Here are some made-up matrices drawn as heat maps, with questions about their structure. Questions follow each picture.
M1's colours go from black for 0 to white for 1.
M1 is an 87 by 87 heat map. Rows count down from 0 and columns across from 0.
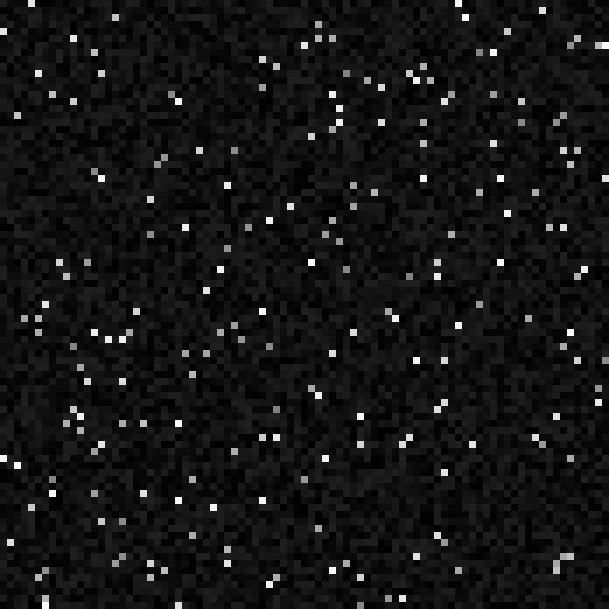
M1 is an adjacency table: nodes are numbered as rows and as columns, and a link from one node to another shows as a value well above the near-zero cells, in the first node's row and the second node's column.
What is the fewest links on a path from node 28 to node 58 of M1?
4
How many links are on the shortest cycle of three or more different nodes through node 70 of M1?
3
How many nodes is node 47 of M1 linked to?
6
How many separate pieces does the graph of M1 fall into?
7
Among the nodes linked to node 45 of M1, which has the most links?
node 5
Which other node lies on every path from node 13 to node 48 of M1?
node 17
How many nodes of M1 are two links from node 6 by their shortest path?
9
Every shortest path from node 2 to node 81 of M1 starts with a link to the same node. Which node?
node 16
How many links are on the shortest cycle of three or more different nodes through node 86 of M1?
5
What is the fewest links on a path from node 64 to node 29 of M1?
4
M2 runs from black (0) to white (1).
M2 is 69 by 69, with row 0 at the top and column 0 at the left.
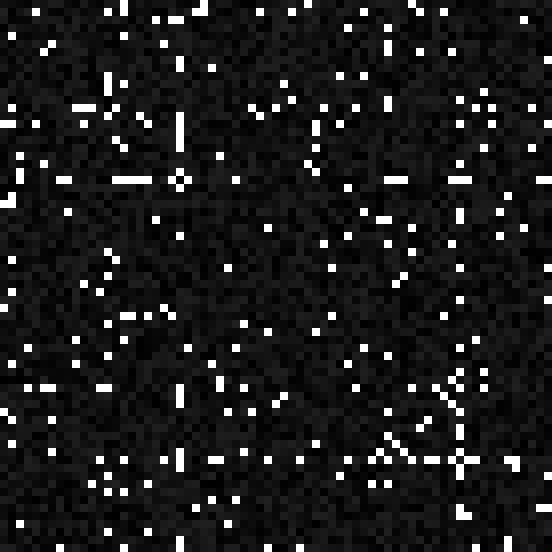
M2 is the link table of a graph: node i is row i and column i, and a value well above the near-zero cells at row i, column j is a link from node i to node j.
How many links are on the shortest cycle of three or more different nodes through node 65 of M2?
6
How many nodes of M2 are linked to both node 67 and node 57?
2
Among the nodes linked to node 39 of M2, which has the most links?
node 15
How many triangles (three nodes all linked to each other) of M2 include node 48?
7
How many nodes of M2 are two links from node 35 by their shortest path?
4
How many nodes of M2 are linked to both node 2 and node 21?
1
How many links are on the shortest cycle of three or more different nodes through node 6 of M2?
3
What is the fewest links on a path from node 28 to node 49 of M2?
4
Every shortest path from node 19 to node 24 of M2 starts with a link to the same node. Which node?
node 27
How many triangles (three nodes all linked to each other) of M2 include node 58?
2
